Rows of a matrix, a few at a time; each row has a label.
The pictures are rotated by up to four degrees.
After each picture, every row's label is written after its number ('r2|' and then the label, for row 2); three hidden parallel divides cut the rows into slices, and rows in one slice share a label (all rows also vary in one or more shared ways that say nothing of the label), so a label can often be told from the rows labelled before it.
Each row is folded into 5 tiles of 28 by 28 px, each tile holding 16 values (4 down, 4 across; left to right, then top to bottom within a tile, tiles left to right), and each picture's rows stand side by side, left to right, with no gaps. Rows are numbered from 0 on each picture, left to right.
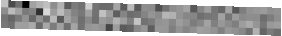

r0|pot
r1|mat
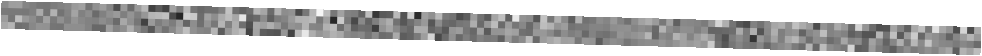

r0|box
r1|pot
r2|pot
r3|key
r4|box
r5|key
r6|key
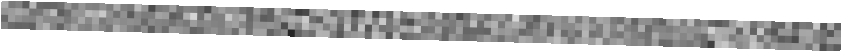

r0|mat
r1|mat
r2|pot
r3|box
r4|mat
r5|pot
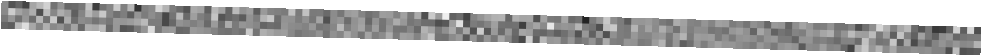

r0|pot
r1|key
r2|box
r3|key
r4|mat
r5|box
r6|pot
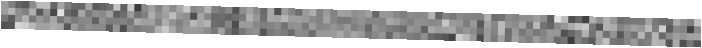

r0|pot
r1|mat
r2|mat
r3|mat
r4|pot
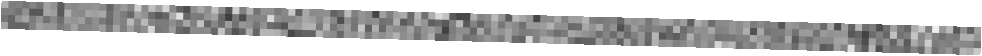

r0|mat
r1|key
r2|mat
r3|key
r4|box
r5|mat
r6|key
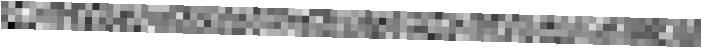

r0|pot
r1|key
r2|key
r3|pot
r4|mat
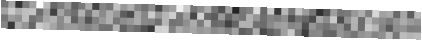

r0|pot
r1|pot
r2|key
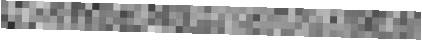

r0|pot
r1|box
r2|mat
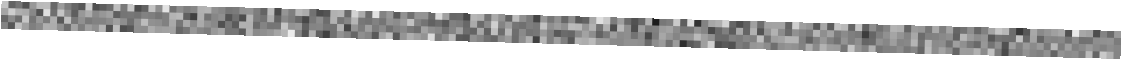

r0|pot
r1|box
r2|key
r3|key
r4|pot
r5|key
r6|box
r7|key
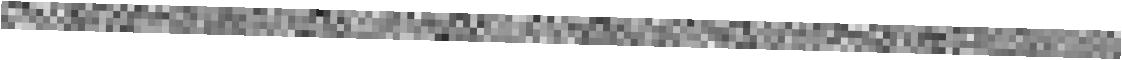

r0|pot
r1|box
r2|key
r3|key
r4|key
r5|key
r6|key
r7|box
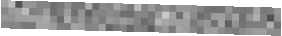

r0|mat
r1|mat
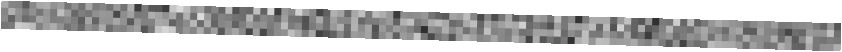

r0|mat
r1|pot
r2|key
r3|pot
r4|pot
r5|box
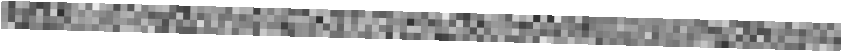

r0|key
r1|key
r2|pot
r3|key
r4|box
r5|key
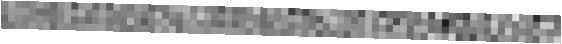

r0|mat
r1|mat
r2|mat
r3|key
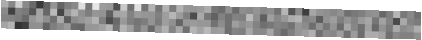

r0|key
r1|mat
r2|mat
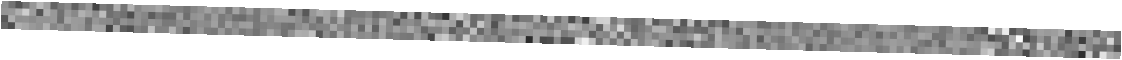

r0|pot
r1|box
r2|mat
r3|pot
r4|pot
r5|mat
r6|mat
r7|key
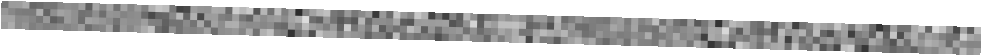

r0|box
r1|key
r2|pot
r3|mat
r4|box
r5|pot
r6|key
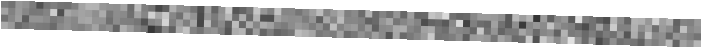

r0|box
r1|pot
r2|mat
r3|key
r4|key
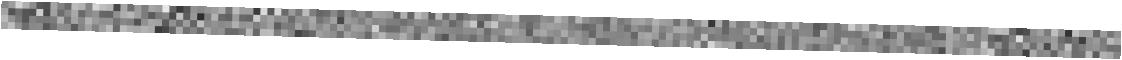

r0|key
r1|key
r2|box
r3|box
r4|box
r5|box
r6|box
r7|key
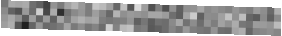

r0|key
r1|mat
